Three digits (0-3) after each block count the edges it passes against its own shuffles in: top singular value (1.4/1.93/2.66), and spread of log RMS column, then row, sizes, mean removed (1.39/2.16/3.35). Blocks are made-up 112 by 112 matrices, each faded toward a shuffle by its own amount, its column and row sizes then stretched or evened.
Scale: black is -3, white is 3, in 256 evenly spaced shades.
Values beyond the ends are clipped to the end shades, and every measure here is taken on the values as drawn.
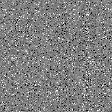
1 2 1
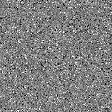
1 0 1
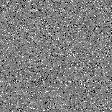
1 0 1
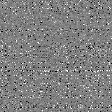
2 1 2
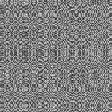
3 1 0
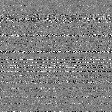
2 0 3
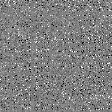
1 2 2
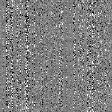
0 3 0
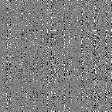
0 3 2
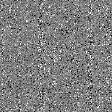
0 2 1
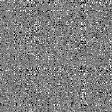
2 2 2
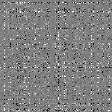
1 3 3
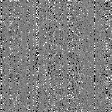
2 3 1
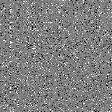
2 1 1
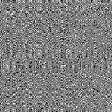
3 1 1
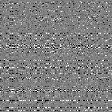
3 1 3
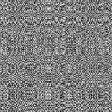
3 2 2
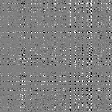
3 3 3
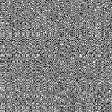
3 0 1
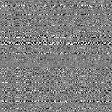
3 1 3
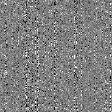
1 3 0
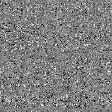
0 1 2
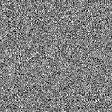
2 1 1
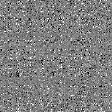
1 2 2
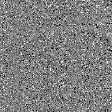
1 2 1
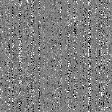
0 3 0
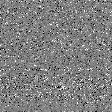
0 0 2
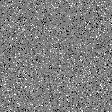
1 1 0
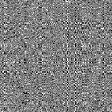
3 2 2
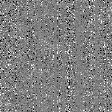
0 3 1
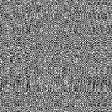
3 1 1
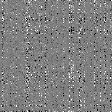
1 3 2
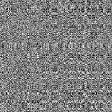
3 2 2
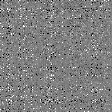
0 2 2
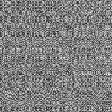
3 0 2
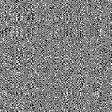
3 2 1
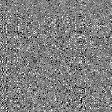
2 2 2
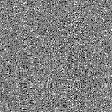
2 1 0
